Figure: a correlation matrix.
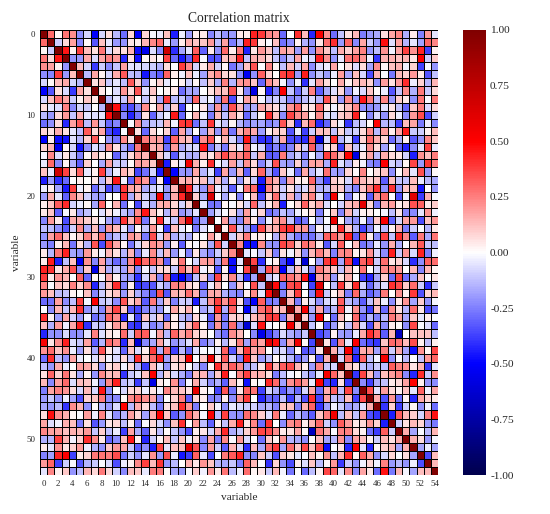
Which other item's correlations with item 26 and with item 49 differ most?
37
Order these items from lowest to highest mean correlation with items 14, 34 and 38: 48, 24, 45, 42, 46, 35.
45, 46, 42, 24, 48, 35
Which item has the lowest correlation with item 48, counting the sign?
47
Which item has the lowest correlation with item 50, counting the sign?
14
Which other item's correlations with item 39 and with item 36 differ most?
28
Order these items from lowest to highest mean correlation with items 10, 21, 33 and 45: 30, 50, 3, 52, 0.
0, 30, 50, 3, 52
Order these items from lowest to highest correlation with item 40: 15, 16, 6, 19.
6, 19, 15, 16
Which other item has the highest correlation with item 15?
42
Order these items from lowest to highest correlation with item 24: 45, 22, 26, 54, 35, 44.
44, 45, 22, 54, 35, 26
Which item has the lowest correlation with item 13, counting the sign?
38
